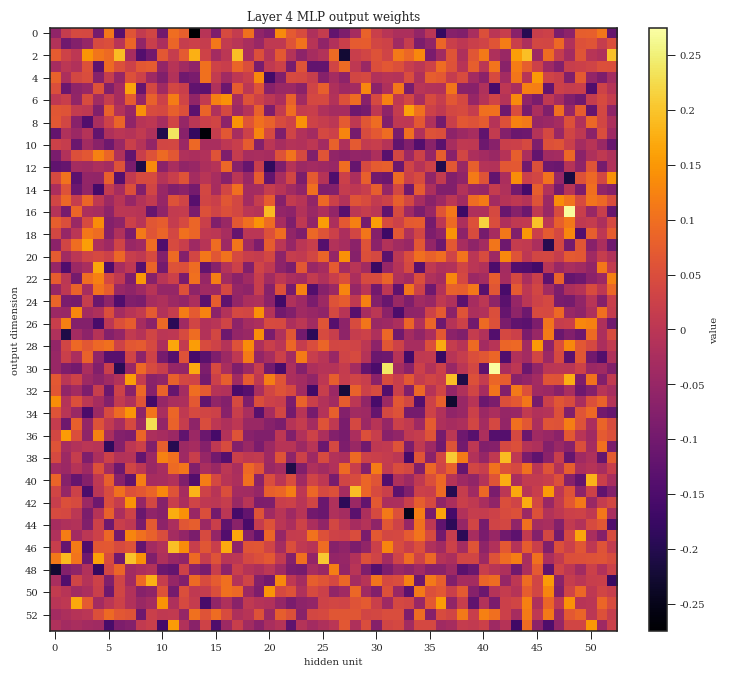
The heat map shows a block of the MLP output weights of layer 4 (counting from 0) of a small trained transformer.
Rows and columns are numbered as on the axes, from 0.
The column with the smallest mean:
38
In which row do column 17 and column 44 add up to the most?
2
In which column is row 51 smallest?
14
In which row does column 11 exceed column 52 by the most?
9
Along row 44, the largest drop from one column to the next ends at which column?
52
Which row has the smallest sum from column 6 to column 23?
24
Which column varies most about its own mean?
13
